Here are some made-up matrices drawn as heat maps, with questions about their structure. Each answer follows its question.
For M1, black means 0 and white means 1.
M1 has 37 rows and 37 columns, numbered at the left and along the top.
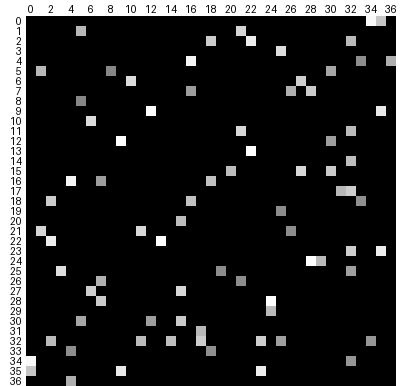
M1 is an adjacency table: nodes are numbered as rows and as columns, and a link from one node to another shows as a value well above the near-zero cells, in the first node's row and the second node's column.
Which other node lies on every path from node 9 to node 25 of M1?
node 32
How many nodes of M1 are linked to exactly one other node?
10
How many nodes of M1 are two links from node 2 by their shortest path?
9
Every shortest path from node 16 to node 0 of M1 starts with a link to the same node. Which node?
node 18
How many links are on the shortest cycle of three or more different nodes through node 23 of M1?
5
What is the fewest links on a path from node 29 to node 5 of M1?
7
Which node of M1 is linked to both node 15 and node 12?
node 30
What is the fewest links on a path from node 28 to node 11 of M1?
4
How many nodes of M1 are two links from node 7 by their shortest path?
4
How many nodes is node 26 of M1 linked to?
2
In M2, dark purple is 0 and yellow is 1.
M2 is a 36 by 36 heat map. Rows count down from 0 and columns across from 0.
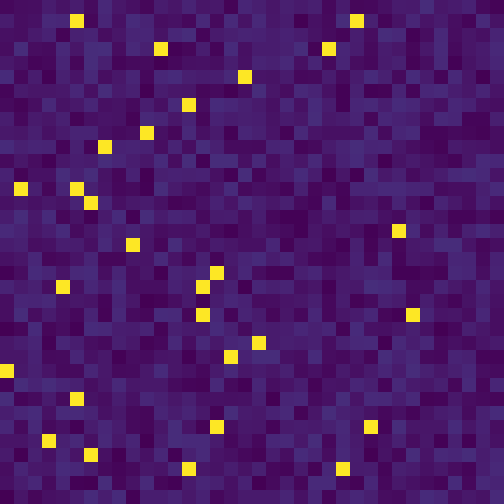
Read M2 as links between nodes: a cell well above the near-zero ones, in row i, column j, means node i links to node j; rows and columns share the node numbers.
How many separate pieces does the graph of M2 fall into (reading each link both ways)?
11
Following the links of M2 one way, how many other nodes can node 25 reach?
9
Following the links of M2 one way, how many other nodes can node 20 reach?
3
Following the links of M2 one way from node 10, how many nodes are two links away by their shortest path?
1
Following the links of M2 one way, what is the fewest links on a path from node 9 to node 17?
5
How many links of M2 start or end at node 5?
4
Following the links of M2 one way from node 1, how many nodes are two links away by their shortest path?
2
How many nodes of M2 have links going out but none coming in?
7
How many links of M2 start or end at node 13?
4
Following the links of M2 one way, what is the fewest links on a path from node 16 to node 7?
6
